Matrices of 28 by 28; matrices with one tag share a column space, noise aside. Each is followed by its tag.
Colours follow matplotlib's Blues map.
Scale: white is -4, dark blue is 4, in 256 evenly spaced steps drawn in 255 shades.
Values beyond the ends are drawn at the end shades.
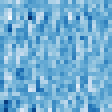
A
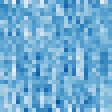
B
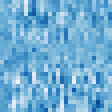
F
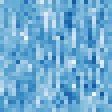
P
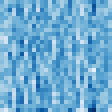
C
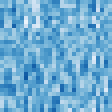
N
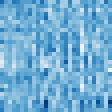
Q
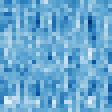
P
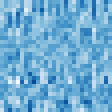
F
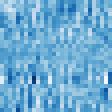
F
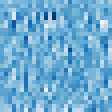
A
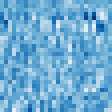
A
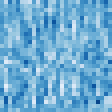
P
